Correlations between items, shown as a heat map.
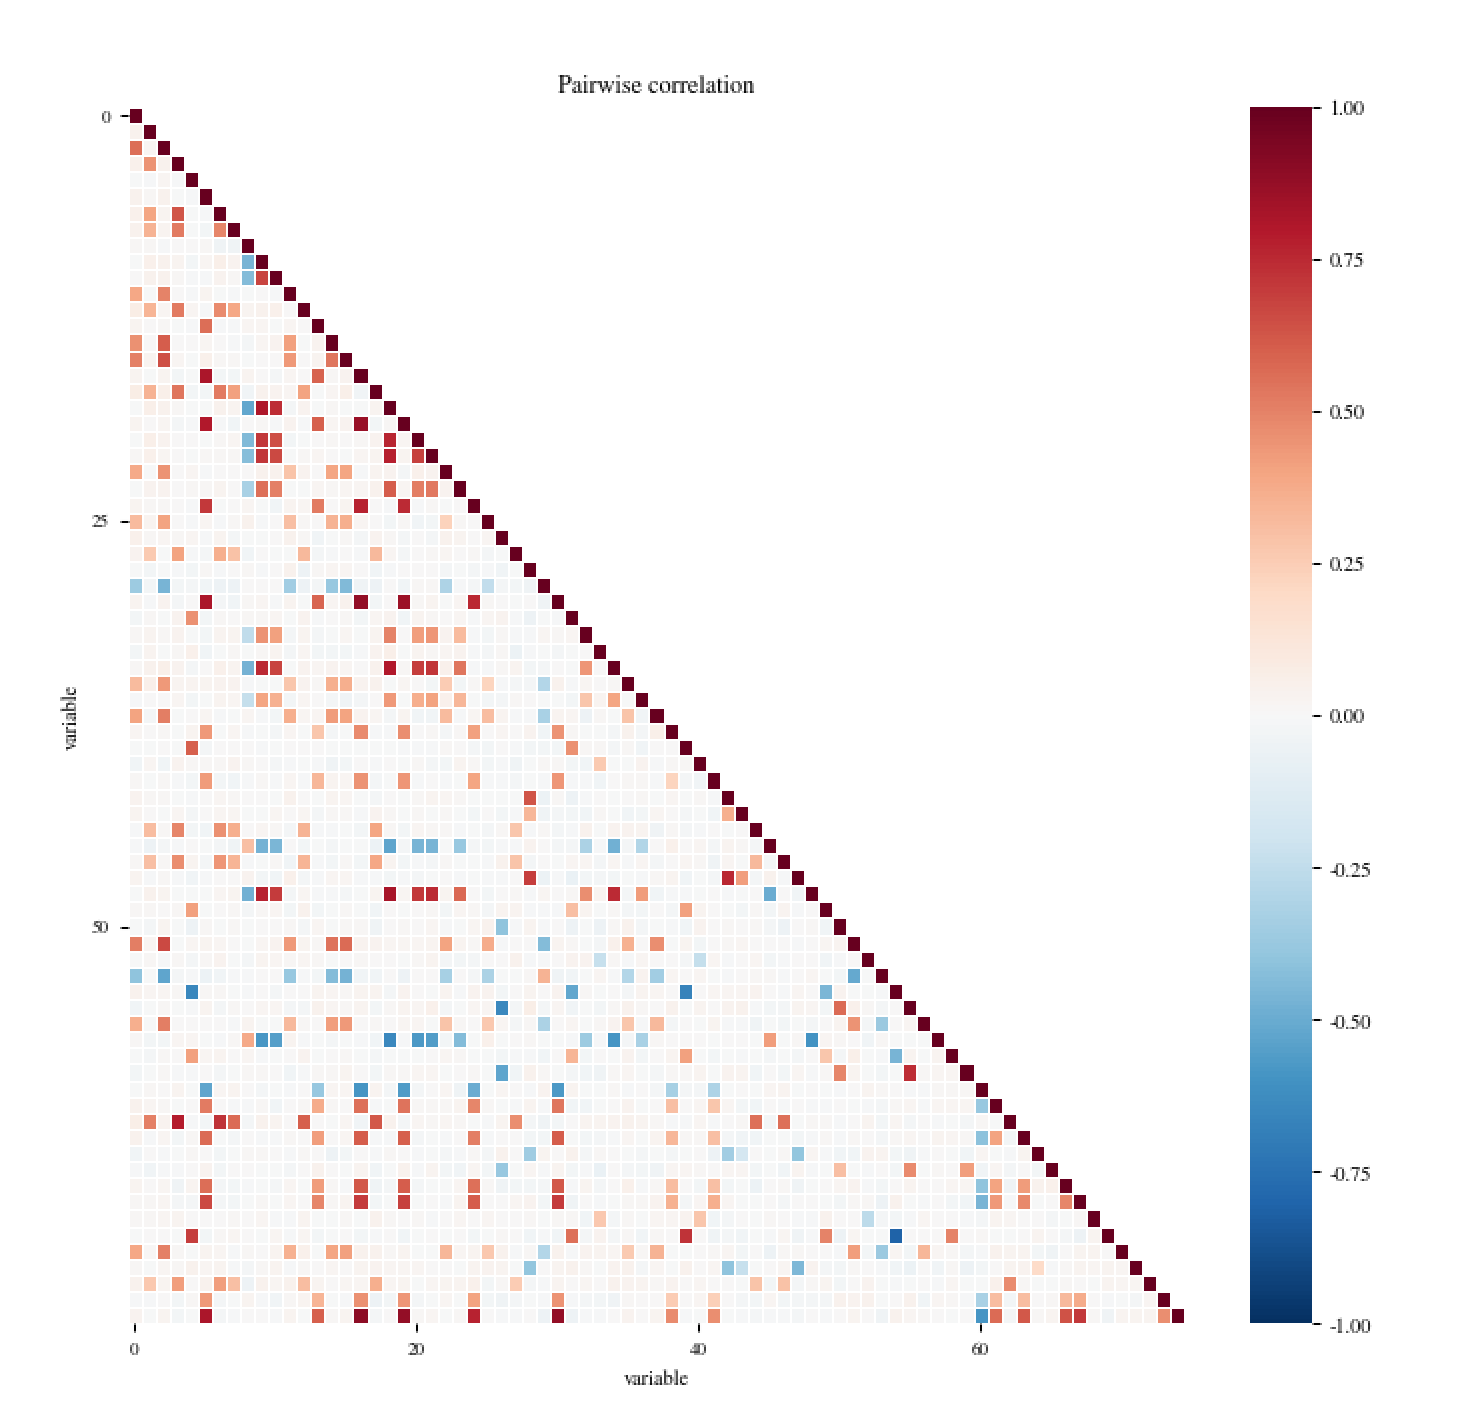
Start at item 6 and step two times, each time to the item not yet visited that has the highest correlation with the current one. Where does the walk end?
3
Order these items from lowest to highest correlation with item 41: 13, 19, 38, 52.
52, 38, 13, 19
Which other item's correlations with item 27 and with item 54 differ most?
69
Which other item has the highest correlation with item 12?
62
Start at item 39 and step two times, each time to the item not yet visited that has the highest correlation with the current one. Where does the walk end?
4
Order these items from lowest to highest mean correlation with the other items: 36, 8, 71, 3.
8, 71, 36, 3
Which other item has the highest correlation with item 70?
2
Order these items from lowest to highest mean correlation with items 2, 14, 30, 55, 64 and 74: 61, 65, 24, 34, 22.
34, 65, 22, 61, 24
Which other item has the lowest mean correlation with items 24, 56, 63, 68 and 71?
60
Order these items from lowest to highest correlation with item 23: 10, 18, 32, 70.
70, 32, 10, 18
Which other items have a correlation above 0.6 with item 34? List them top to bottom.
9, 10, 18, 20, 21, 48
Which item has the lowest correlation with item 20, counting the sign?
57
